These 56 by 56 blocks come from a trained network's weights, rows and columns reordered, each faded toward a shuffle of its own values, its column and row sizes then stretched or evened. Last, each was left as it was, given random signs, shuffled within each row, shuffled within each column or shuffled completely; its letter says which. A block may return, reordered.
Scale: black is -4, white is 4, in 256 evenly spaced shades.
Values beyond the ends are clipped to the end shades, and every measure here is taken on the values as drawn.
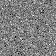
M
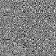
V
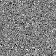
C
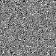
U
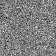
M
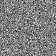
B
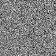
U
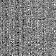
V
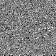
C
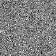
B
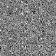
U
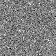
M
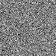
C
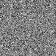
C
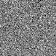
U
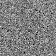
M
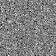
C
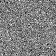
M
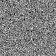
M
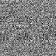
V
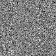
B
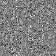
B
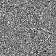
B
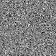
C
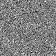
M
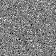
M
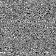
C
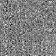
V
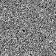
B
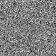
C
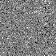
U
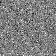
M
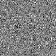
V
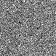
M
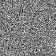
B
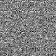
V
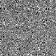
V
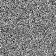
M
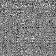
V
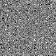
U
